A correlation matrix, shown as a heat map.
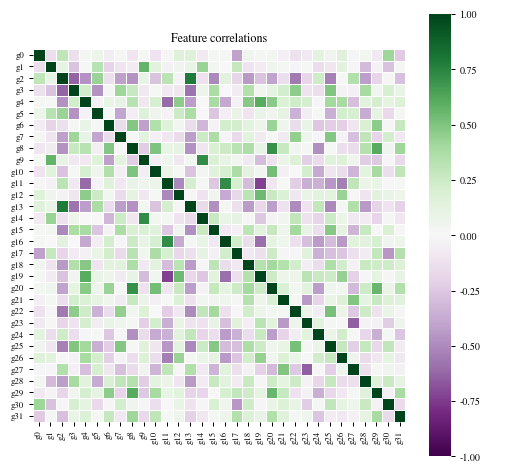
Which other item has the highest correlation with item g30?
g0
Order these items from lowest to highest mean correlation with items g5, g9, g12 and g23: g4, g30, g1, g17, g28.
g28, g30, g17, g4, g1
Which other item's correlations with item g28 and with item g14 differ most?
g9
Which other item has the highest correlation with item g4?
g19
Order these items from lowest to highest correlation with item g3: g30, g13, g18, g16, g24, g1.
g13, g1, g24, g16, g30, g18
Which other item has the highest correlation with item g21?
g27
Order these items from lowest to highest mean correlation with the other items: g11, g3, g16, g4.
g11, g16, g3, g4
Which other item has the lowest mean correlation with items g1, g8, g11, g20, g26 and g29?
g24
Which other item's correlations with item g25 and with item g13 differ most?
g2
